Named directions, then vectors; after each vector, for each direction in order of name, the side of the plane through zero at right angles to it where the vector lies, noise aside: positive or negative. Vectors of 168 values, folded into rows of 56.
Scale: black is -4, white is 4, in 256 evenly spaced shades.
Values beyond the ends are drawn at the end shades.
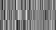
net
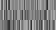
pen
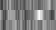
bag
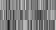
negative, negative, positive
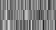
negative, positive, negative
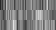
positive, positive, negative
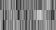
positive, negative, negative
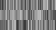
positive, positive, negative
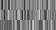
positive, positive, positive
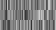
positive, negative, positive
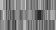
negative, negative, positive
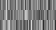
negative, positive, negative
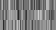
positive, negative, negative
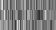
negative, negative, negative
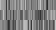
negative, negative, positive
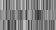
negative, negative, positive
